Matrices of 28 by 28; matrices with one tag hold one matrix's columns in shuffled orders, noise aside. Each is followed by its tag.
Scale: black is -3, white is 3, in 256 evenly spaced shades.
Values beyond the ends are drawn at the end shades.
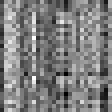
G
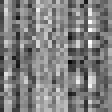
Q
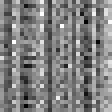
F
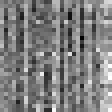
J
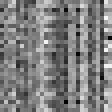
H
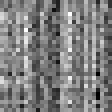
G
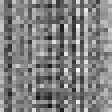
F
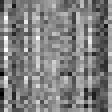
G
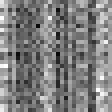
H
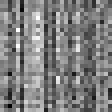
G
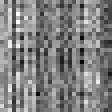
Q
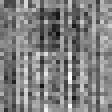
J
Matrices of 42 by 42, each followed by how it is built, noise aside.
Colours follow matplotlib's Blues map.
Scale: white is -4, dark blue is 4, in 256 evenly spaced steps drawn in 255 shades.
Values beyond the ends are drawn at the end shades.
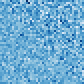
upper triangular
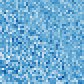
lower triangular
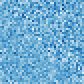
upper triangular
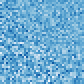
lower triangular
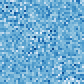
block diagonal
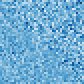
upper triangular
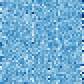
uneven columns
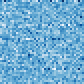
uneven rows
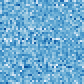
uneven rows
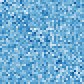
block diagonal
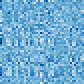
low rank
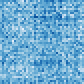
blocks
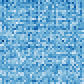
blocks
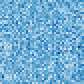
blocks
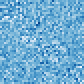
block diagonal
